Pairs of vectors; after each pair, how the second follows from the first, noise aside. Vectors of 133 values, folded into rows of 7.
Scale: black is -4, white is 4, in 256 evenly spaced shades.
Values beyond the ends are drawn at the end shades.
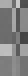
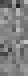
negated, partly zeroed.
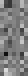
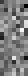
wrapped around.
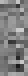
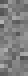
wrapped around, shrunk.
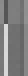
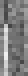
copied.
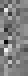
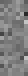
wrapped around, shrunk.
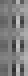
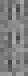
wrapped around, shrunk.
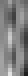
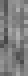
wrapped around, shrunk.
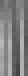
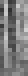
reversed.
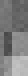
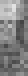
reversed.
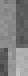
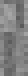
wrapped around, shrunk.
